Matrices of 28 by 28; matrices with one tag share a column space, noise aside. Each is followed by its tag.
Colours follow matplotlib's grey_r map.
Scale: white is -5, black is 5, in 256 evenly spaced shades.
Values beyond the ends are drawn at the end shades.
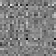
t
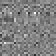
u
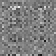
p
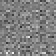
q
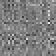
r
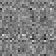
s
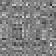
t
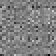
p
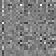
r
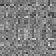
t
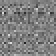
u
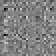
s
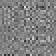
p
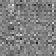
r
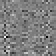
q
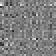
t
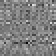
r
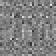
t
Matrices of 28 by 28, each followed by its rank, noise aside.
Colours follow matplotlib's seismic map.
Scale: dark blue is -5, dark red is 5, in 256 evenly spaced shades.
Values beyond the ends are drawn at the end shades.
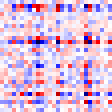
one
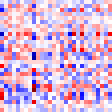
two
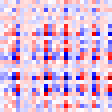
one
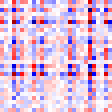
one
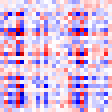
one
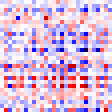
two
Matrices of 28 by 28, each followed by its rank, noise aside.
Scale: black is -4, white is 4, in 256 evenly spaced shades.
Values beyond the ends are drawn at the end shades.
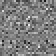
seven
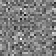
six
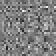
six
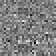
eight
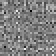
six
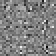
five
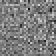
six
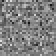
five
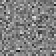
seven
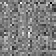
five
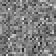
eight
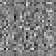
five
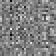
five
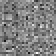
seven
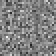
eight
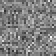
seven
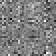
six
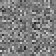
five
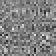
five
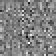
six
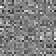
five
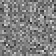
eight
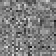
six
